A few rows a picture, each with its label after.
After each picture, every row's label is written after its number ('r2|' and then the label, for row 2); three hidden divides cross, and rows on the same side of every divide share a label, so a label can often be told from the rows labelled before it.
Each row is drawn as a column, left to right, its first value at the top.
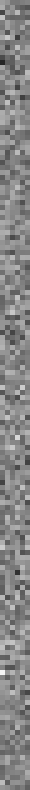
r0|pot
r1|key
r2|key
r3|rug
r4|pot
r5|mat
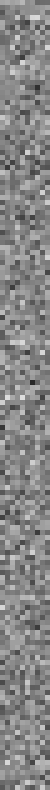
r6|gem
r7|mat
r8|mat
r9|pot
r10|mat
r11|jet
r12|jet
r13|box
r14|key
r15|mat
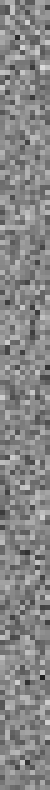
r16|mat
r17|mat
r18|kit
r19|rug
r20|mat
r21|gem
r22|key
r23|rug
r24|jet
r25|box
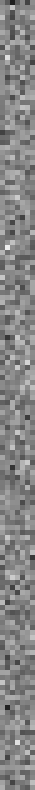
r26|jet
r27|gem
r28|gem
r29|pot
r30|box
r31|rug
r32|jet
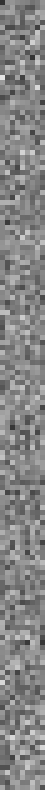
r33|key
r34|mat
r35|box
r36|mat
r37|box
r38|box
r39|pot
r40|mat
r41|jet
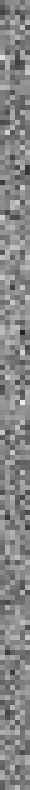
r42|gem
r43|mat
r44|mat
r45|pot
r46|key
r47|mat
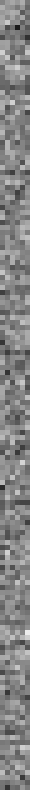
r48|rug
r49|box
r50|box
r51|box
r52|box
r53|box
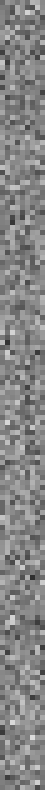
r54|box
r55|key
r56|mat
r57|key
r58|jet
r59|rug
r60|jet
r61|jet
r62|box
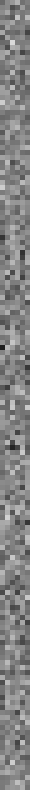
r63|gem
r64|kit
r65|mat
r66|box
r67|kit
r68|box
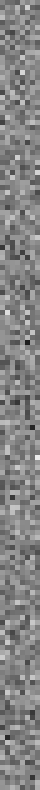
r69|box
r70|key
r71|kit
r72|kit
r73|mat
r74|kit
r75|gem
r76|key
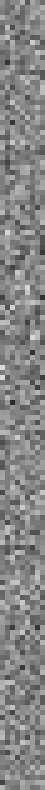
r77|pot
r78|pot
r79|box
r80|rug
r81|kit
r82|key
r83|box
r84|rug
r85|kit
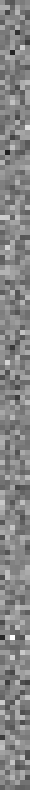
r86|kit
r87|gem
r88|mat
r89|kit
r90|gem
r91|gem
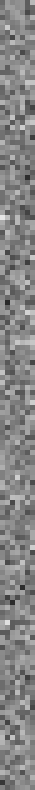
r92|gem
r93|key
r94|box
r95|jet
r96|box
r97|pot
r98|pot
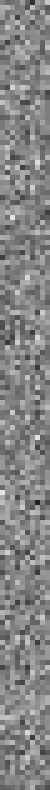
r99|kit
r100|kit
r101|key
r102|gem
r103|key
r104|mat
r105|kit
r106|box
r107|pot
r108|mat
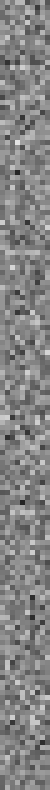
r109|pot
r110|pot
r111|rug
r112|jet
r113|box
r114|rug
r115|kit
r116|mat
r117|box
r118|gem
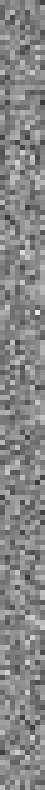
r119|pot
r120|jet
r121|rug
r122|rug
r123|box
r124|pot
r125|mat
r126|gem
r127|gem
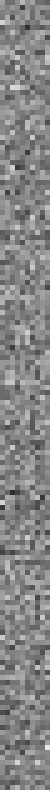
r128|gem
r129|gem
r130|gem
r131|mat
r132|mat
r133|mat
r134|rug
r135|box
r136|mat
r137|gem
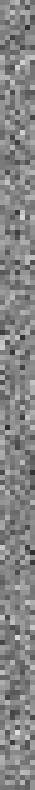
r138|pot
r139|kit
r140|mat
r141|mat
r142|rug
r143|mat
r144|key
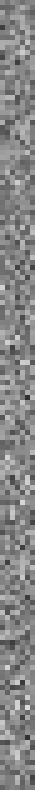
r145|box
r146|mat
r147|box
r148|jet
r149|gem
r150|kit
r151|mat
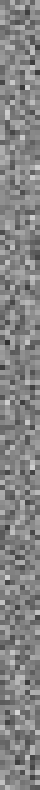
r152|rug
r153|gem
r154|pot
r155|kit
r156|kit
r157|mat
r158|rug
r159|kit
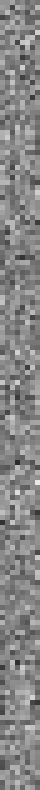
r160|rug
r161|kit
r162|pot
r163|kit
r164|jet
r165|kit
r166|key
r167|gem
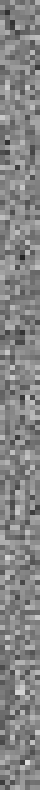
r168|gem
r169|gem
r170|mat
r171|kit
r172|kit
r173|mat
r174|key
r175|pot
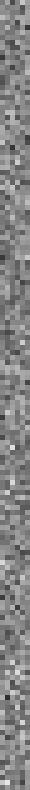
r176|kit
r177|kit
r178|key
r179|jet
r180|mat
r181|mat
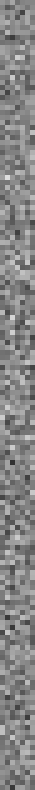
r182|key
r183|rug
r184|box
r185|gem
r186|gem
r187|box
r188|rug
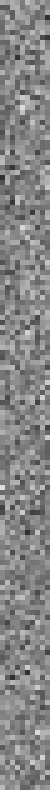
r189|pot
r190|jet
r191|pot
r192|jet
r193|box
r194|box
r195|mat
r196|key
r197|mat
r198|rug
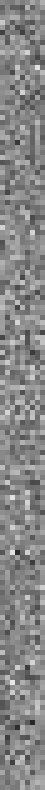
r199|gem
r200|gem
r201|jet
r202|mat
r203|pot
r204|kit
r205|pot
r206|jet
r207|pot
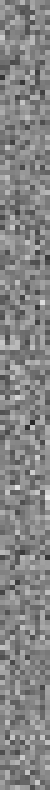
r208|jet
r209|kit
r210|mat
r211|pot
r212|mat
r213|gem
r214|jet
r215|kit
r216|mat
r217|kit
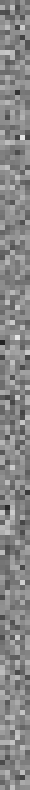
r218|kit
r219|key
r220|kit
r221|mat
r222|rug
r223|pot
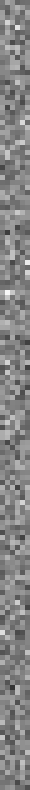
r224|box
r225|gem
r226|mat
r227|kit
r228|key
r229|rug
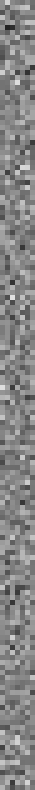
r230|pot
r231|box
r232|gem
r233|pot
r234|rug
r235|rug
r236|gem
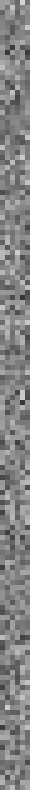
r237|mat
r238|box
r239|kit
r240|mat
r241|jet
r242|kit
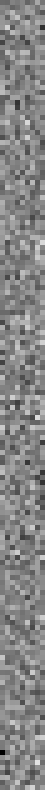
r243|pot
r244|kit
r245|box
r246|jet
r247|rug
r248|key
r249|jet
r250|mat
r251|mat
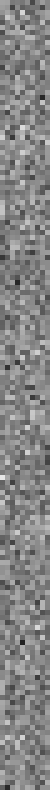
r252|kit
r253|box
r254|mat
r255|key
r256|box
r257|pot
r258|key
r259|key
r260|mat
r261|jet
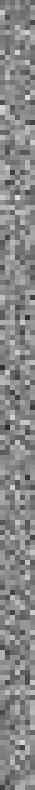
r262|rug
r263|gem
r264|mat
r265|kit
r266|key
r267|rug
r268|jet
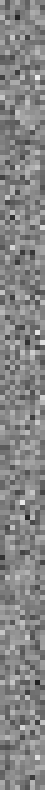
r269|jet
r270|gem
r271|pot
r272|gem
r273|key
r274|gem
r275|kit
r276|gem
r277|mat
